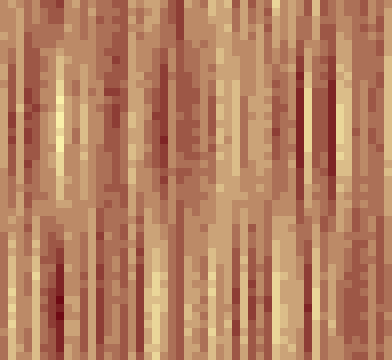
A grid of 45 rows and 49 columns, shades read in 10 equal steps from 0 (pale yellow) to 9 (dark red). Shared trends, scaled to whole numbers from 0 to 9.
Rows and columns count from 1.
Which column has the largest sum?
23
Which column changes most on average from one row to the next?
8
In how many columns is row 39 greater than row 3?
20
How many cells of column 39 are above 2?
31
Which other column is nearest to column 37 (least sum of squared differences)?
12
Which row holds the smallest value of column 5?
35
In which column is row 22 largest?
42
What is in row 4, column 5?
5
